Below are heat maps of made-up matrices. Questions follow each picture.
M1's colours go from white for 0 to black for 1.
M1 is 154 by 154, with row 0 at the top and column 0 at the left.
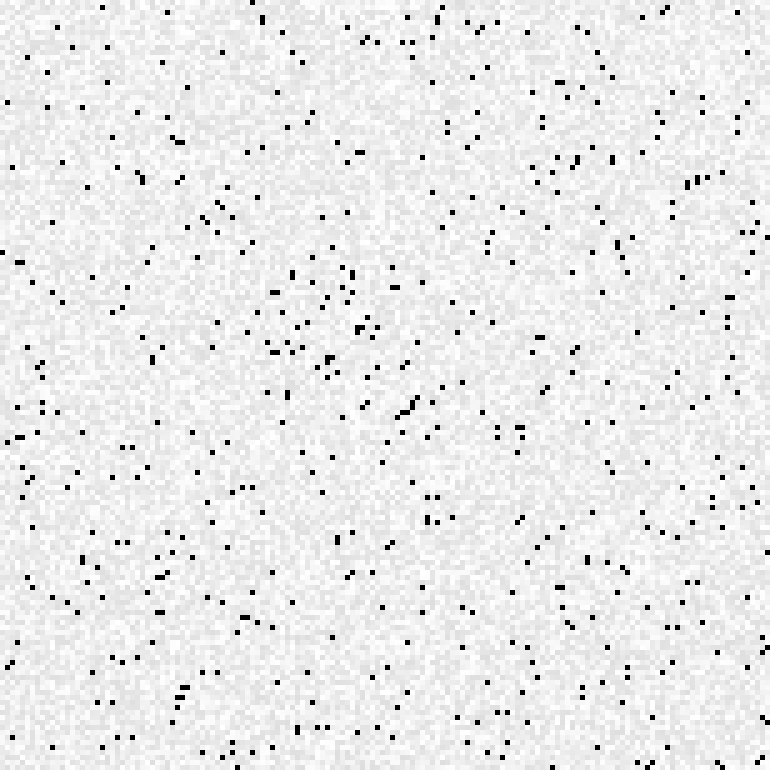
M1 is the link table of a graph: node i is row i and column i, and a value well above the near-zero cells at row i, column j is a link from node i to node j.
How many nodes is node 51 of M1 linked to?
3
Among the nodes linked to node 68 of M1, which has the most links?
node 57
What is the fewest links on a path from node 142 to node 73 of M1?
7
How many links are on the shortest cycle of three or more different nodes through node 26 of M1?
6
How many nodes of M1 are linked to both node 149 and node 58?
2
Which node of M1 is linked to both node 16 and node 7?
node 86
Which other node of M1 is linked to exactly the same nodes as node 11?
node 96
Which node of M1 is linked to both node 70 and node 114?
node 54
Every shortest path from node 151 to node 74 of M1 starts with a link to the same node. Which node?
node 44
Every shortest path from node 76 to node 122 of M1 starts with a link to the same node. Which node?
node 121
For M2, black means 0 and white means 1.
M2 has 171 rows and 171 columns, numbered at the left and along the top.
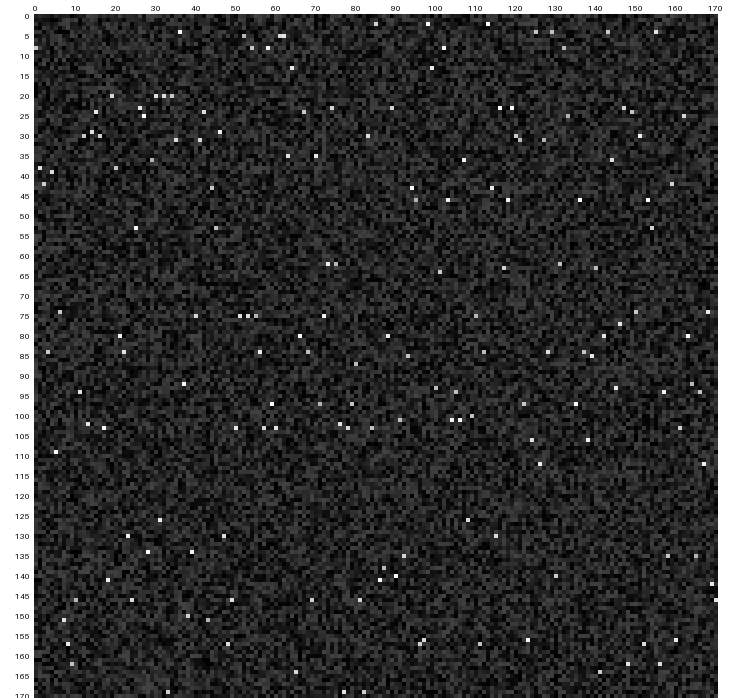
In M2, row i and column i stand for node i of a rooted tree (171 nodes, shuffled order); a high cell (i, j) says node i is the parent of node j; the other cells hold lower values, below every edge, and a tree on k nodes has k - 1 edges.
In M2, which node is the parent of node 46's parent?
36
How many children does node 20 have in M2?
4
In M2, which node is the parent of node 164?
92
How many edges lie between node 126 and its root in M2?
9
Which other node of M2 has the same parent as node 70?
63
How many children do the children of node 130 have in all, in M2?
6
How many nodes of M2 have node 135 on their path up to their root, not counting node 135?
9
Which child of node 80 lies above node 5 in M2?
142
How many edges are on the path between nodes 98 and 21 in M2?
9
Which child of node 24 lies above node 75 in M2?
42
